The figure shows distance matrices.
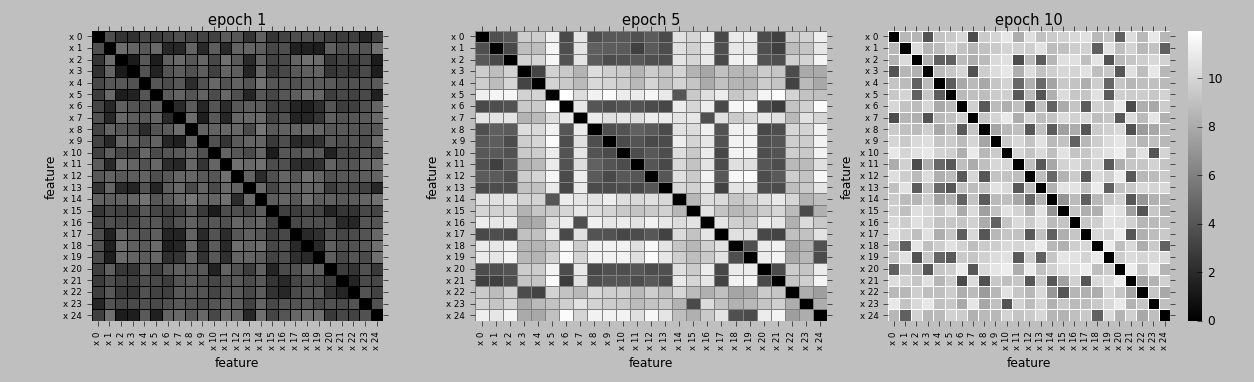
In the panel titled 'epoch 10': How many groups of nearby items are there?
7
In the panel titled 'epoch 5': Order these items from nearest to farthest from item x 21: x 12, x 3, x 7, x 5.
x 12, x 3, x 7, x 5
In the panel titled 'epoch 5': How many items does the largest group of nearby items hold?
13
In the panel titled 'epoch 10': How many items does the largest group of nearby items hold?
6
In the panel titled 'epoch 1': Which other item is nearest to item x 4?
x 8
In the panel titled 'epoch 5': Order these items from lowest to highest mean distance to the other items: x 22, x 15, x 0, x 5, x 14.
x 0, x 22, x 15, x 14, x 5
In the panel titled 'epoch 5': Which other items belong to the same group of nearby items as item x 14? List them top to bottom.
x 5
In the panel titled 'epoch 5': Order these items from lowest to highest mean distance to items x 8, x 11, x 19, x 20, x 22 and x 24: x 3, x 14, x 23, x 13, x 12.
x 13, x 12, x 3, x 23, x 14
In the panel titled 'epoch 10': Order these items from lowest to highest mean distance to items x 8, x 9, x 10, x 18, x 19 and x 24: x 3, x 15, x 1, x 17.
x 1, x 17, x 15, x 3
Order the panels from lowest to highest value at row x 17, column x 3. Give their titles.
epoch 1, epoch 5, epoch 10
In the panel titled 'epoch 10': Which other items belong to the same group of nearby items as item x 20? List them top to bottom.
x 0, x 3, x 7
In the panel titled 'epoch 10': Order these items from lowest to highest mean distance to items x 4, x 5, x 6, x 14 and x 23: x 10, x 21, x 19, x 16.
x 21, x 19, x 10, x 16
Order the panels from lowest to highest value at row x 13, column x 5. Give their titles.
epoch 1, epoch 10, epoch 5
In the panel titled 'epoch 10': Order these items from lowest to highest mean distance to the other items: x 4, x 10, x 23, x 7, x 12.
x 4, x 12, x 7, x 23, x 10
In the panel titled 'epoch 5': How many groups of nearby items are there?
6
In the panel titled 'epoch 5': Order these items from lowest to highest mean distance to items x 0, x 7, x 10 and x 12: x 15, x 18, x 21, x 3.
x 21, x 3, x 15, x 18
